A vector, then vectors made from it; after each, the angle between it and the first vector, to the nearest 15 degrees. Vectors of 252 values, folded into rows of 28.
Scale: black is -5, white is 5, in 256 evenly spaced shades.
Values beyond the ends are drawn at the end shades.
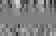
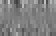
150 degrees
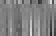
105 degrees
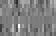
135 degrees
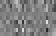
60 degrees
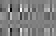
90 degrees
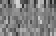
30 degrees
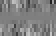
60 degrees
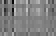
90 degrees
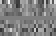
135 degrees
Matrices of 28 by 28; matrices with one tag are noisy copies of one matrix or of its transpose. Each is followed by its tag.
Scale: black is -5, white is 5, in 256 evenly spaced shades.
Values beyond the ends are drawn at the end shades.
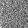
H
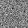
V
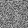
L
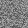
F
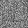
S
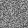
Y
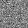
S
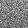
H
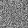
S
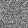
S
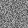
V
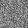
S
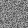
L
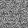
S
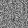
S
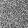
H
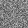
Y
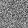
V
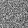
L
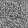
F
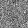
F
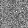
F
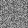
S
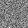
V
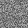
V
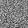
L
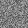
V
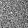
H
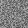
L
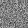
Y
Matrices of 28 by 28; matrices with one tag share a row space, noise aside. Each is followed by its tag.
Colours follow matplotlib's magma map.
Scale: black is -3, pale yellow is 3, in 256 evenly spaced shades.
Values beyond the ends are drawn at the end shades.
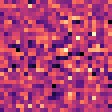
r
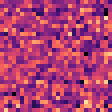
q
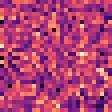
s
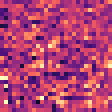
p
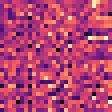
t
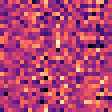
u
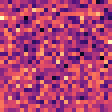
s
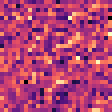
r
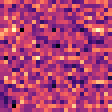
q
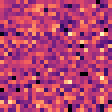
s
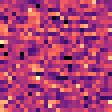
p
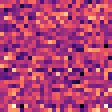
q
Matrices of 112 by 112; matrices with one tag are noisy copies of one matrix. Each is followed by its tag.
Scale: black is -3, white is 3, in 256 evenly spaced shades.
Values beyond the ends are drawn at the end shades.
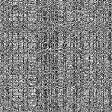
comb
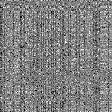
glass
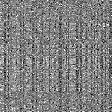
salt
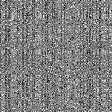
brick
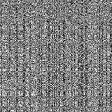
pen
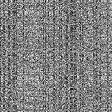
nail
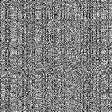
brick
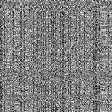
glass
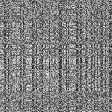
salt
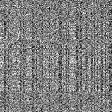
salt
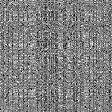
comb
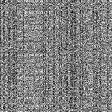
nail
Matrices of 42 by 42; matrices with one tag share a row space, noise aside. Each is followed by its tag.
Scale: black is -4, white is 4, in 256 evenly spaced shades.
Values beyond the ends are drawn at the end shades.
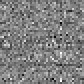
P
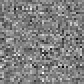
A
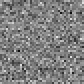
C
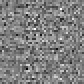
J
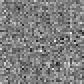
C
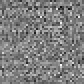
J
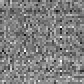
P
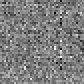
P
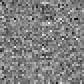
A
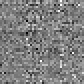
J
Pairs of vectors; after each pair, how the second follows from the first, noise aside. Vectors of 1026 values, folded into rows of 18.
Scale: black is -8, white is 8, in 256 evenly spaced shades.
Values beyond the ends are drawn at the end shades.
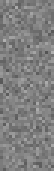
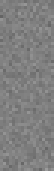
wrapped around, shrunk.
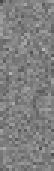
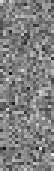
negated, scaled up.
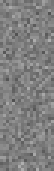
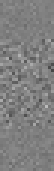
wrapped around, negated, partly zeroed.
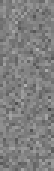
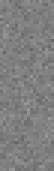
wrapped around, shrunk.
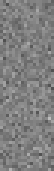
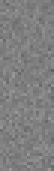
shrunk.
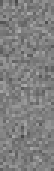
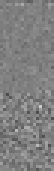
wrapped around, negated, partly zeroed.
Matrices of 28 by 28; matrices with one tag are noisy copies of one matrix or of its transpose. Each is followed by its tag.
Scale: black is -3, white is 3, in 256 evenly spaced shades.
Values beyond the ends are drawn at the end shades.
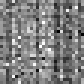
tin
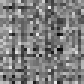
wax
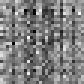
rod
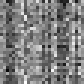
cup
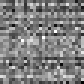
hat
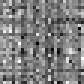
wax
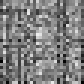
hat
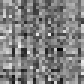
wax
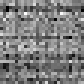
tin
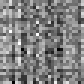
wax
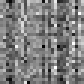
cup
